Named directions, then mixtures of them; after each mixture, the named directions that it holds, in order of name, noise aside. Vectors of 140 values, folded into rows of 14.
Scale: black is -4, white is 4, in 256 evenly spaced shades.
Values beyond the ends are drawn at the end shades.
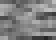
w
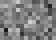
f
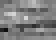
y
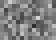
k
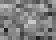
f, w.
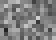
f, k.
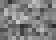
k, y.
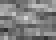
w, y.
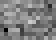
f, y.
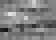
y.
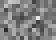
f, k.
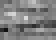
y.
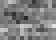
k, y.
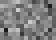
f.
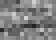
f, y.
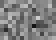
k, y.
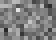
f.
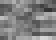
w.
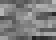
w.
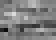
y.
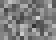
k.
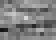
y.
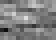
w, y.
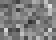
f.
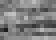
w, y.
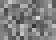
k.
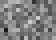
f, k.
